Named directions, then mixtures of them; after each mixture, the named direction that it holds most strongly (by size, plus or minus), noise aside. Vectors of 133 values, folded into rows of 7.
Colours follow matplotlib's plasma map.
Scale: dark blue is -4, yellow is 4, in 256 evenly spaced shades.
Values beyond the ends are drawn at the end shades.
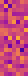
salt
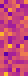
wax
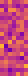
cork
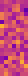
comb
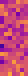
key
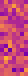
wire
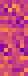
wire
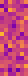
cork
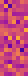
salt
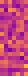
cork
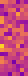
key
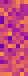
key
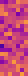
key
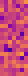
cork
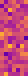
wax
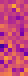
wire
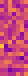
cork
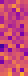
key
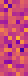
salt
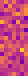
salt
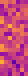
key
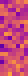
key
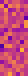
salt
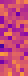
key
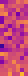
key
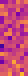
key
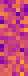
key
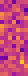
comb
